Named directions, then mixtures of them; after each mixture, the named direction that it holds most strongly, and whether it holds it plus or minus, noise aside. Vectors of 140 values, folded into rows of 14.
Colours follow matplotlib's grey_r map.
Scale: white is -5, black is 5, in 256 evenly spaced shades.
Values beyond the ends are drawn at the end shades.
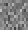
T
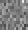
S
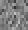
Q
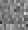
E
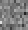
E, minus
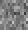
Q, minus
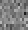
E, minus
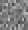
T, minus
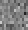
E, minus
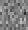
T, plus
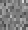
S, plus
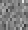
S, plus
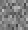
Q, minus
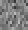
Q, plus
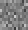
T, plus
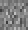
T, minus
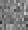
E, plus
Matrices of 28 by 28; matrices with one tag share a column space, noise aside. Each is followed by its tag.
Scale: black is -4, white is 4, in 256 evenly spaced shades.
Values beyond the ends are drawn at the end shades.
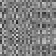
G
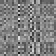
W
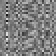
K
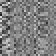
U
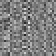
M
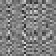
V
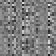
U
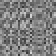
G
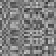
G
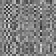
W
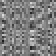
G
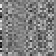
M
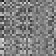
U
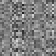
K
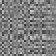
V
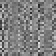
M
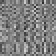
W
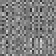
U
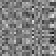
G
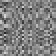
G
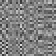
V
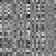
K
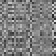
K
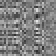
G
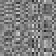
K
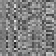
M
